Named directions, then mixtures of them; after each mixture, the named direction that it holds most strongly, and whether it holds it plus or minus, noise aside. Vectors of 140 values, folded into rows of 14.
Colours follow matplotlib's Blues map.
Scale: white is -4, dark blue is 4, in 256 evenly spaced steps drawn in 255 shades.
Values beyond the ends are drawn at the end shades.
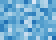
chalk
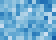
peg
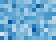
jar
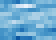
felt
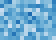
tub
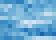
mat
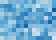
peg, minus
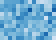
peg, minus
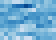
felt, minus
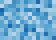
tub, minus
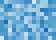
chalk, plus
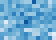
chalk, minus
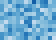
chalk, minus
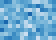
tub, plus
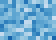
chalk, plus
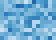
chalk, minus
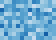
tub, minus
